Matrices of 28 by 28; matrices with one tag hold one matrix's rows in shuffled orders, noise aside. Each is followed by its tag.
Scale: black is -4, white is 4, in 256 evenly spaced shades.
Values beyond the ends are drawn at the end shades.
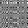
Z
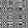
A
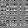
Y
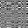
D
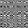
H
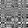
D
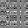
Y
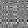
Z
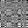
D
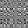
H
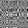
Z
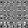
H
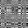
D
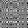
Z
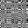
D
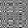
A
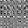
H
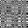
D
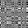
D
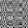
A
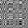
A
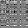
Y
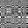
D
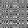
Z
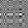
A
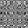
H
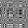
A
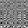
H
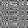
Z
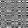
D
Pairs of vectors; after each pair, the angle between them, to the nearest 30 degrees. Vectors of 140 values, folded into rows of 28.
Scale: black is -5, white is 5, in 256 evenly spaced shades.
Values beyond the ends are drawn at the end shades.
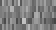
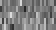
90 degrees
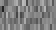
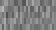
150 degrees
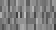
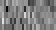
90 degrees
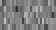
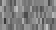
150 degrees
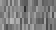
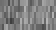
150 degrees
